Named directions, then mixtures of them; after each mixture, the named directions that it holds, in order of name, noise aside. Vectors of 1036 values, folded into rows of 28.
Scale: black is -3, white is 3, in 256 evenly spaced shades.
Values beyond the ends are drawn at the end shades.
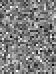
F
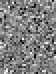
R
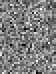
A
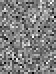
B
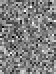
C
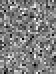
F, R.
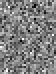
C, R.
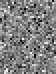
R.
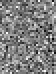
F, R.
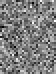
B, C.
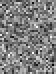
C, F.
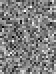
C.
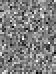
A, R.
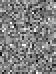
A.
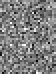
A.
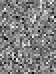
B.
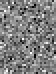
R.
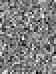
A, R.
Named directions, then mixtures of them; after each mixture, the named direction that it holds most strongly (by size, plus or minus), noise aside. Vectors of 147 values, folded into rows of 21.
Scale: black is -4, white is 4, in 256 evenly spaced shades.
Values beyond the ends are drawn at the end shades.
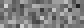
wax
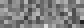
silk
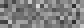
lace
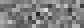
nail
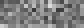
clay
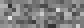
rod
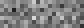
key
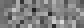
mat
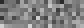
clay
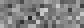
nail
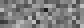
nail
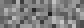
mat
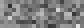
rod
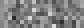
mat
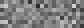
lace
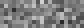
key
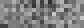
clay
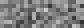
nail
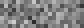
key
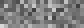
clay
